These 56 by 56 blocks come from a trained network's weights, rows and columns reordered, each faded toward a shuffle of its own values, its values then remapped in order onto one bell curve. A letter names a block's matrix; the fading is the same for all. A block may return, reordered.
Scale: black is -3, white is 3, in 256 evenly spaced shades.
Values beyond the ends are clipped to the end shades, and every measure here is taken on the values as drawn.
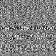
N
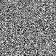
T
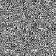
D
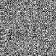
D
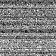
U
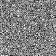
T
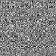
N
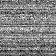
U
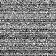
U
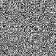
D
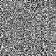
D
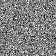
T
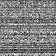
U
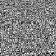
D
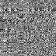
N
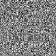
D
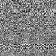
N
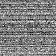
U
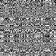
N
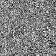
T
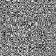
D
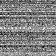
U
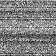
U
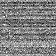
U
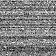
U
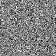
T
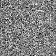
T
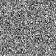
T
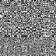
N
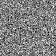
T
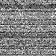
U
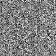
T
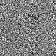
D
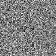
T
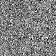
T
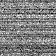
U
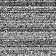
U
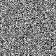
T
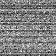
U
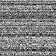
U
